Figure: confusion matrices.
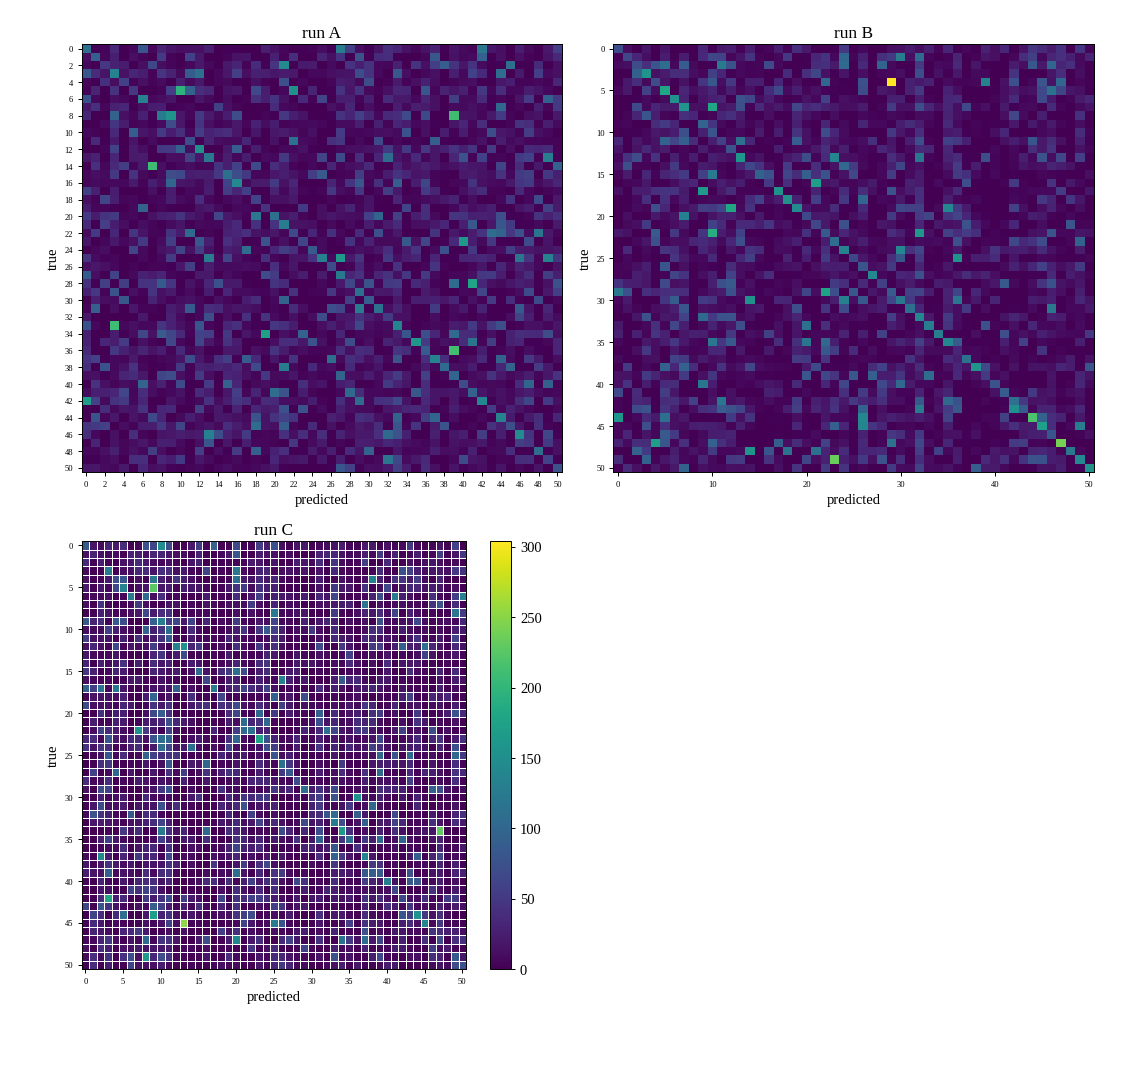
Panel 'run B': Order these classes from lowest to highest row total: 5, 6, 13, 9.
9, 6, 5, 13
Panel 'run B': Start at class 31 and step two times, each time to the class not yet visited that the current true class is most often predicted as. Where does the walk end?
5
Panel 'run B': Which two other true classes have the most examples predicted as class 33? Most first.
39, 20
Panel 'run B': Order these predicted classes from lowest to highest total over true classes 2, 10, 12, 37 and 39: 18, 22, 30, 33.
18, 30, 33, 22
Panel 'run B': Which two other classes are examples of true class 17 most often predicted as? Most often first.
9, 29
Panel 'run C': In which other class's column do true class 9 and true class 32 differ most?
10
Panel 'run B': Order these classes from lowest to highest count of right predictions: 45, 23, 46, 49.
46, 23, 49, 45
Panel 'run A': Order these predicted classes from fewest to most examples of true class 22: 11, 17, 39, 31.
39, 17, 31, 11
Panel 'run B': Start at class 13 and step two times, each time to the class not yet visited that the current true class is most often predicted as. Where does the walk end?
49
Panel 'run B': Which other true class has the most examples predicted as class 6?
30
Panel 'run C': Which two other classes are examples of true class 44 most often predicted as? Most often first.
9, 5
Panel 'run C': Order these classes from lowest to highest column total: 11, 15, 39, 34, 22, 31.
15, 22, 34, 31, 39, 11
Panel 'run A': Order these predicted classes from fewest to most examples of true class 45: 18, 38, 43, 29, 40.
40, 29, 43, 38, 18
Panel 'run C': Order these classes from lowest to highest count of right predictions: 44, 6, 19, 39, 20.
19, 20, 39, 6, 44
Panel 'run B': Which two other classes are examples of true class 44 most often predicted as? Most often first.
0, 26
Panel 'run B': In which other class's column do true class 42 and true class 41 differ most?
11
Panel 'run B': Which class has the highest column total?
32
